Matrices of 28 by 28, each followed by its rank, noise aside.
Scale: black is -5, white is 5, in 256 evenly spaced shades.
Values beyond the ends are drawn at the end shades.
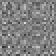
three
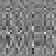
three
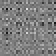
two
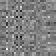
three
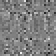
four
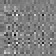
three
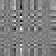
one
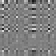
one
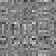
three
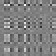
one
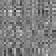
three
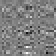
three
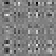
two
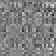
three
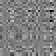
three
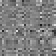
three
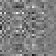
three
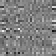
three
